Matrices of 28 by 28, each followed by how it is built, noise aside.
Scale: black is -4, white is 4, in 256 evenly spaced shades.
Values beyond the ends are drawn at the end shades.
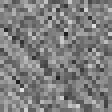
Toeplitz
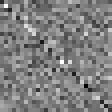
diagonal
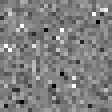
sparse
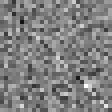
diagonal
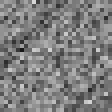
Hankel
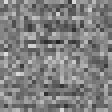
blocks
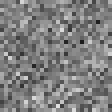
Hankel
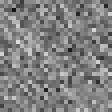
Toeplitz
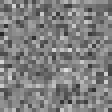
blocks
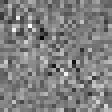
banded
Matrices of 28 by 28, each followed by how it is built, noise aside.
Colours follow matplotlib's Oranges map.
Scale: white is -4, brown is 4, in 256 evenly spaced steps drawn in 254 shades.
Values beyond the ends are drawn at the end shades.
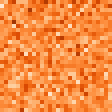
noise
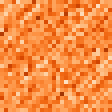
Hankel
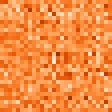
low rank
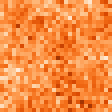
smooth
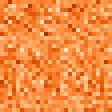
repeating columns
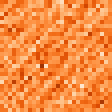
Hankel
